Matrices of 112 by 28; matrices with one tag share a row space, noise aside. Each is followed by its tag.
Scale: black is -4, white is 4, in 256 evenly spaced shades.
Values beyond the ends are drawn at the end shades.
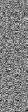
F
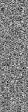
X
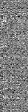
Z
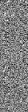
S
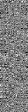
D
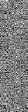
D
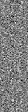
X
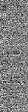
Z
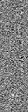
X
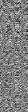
F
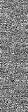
D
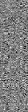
S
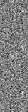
X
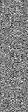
X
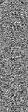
X
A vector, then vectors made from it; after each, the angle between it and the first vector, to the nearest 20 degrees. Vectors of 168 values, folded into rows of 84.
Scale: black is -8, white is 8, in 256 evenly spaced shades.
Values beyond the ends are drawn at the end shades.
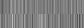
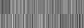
20 degrees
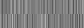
40 degrees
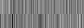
140 degrees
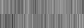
140 degrees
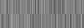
80 degrees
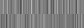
80 degrees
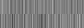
160 degrees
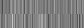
20 degrees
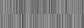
100 degrees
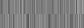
60 degrees
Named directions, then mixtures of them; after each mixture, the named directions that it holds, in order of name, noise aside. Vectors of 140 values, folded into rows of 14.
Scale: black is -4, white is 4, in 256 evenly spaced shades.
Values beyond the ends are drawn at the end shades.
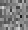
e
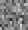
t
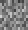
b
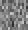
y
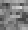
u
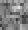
t, u.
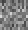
b, y.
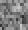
t, u.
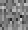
e, t.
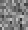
t.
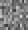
b, e.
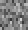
t.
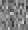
y.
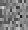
e.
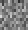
b.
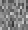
y.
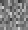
b, e.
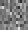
b, e.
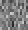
y.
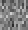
b, y.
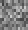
b, u.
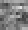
u.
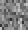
t.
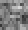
t, u.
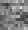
e, u.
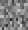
b, t.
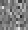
b, e.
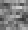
u.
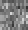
u, y.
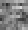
u.
